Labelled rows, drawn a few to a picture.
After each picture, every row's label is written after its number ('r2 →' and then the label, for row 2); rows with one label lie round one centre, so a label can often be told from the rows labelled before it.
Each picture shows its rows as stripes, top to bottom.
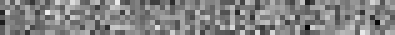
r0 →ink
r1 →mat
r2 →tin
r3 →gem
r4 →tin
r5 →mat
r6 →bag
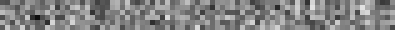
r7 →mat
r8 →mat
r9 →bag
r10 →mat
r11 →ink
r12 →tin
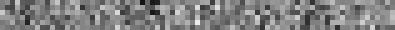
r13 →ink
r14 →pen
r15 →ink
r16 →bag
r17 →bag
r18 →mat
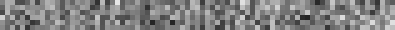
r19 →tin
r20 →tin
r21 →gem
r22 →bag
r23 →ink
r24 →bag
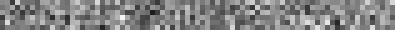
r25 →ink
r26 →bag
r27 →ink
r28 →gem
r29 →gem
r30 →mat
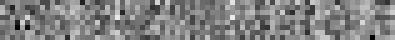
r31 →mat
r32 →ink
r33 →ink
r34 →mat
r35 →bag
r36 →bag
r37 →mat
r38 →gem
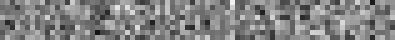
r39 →gem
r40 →mat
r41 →mat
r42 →bag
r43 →pen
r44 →pen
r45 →mat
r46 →gem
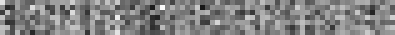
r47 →ink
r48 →pen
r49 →gem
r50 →ink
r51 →pen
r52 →ink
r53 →ink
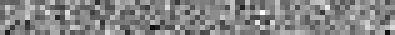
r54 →mat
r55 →gem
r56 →tin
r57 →mat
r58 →bag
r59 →ink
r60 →pen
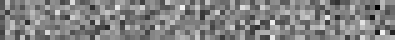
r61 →gem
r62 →tin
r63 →pen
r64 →gem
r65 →bag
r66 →mat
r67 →tin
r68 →bag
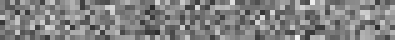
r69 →mat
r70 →pen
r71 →bag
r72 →ink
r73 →gem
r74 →tin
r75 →ink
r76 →mat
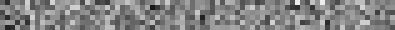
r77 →mat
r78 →ink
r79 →tin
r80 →pen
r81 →bag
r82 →pen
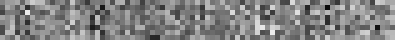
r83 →gem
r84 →bag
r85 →mat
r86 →bag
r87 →bag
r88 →tin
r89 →bag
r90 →ink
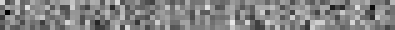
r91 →ink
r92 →gem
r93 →pen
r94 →gem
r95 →mat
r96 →mat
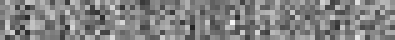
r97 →gem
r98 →bag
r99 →tin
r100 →bag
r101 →gem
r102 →gem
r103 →bag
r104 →pen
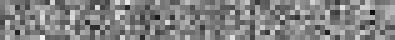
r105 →mat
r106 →bag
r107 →gem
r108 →ink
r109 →gem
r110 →tin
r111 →bag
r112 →gem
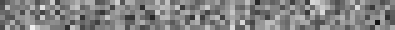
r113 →mat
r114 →gem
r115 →mat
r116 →pen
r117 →tin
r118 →gem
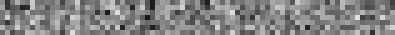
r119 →pen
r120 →pen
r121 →mat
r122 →gem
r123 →pen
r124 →ink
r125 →gem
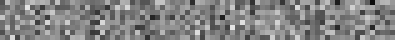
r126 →gem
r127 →mat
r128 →tin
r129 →ink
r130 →tin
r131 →gem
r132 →tin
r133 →bag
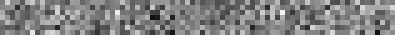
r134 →gem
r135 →bag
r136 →ink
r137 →ink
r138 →tin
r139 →mat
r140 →tin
